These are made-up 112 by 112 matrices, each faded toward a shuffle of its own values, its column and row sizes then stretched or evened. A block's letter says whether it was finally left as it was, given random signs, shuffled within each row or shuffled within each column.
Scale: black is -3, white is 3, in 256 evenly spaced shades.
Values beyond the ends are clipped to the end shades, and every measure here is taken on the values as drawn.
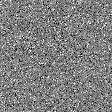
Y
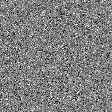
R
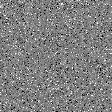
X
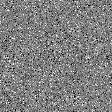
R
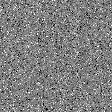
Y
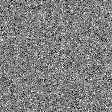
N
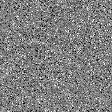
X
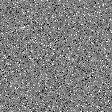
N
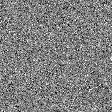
N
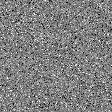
N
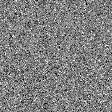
R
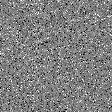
Y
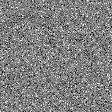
R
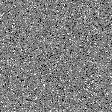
Y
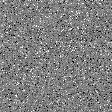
N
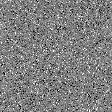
Y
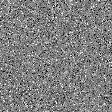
R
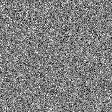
Y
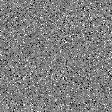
X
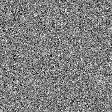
X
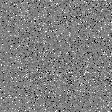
X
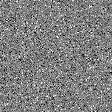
N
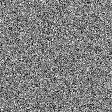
N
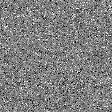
R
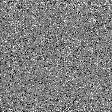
R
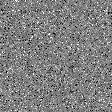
N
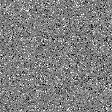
X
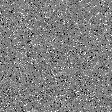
N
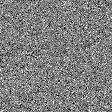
Y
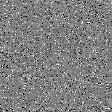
X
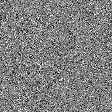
Y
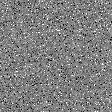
N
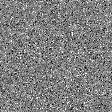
N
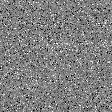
N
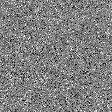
R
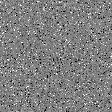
N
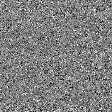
R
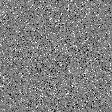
Y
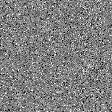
X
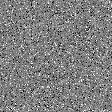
Y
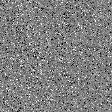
Y
